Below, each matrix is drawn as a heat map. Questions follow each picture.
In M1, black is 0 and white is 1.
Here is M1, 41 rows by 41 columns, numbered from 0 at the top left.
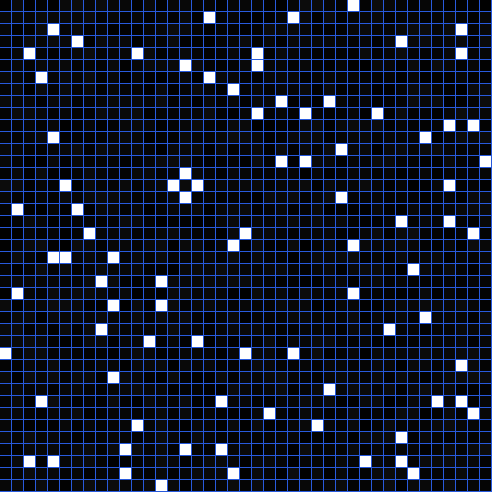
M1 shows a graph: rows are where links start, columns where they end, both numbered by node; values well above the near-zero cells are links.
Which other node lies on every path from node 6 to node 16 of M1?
node 15
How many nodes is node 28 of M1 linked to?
2
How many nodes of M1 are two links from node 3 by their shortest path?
4
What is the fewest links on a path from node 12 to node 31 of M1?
7
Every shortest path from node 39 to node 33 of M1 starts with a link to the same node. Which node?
node 10
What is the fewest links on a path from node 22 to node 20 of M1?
4
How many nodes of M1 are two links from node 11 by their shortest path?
4
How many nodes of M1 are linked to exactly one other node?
11
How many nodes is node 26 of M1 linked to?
1
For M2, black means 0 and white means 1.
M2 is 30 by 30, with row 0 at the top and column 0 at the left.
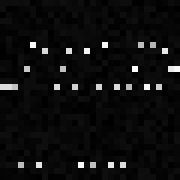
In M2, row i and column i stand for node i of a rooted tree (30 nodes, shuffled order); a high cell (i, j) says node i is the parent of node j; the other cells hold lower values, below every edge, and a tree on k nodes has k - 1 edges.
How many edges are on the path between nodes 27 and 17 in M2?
3
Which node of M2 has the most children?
14
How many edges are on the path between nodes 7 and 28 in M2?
3
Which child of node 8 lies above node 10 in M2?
11
